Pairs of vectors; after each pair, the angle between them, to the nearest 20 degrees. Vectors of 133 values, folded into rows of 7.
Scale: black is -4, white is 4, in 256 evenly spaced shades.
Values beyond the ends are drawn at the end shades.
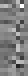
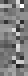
20 degrees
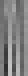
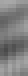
80 degrees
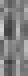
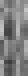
20 degrees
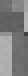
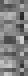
80 degrees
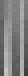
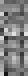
120 degrees
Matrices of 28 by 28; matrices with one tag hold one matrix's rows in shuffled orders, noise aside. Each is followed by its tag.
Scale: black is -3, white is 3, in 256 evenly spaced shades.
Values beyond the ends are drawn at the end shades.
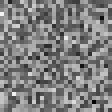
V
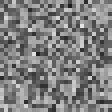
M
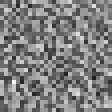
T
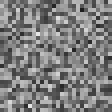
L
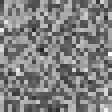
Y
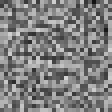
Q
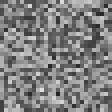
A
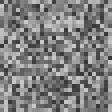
Q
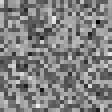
M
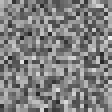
Q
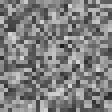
A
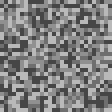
M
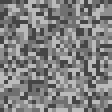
M
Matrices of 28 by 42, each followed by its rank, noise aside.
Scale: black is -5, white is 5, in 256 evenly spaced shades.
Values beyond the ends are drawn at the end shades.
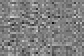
four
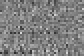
six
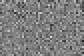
six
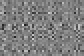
three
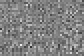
six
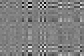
one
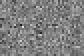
six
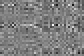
three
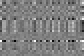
one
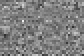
six
